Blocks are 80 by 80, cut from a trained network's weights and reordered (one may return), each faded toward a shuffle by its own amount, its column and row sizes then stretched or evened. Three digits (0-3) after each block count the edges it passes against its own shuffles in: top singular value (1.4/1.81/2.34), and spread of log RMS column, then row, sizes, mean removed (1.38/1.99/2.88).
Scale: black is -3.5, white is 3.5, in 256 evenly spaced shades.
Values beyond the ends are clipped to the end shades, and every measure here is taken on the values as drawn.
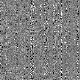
0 3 1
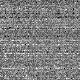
2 2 2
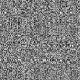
2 1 2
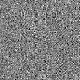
2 1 0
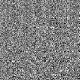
2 2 2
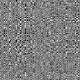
3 3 2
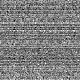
3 1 1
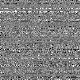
1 1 3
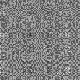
3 1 1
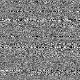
0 1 3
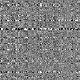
2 2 3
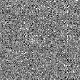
2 1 1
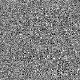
1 1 2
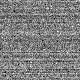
2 0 1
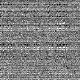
3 2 2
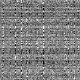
3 3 0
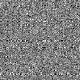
2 0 2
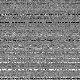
3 1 3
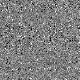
0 2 2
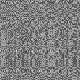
3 0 2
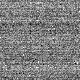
2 1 1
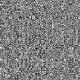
2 2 2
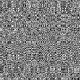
3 0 2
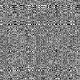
3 2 3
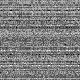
3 0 2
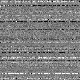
3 0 3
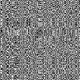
3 3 0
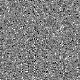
2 1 1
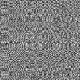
3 0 2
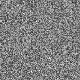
1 1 1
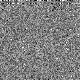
1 0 2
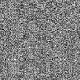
2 1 1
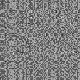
3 1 1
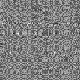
3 0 1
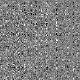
0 3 2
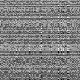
3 2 0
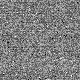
0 0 0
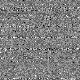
0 0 3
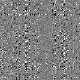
2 3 2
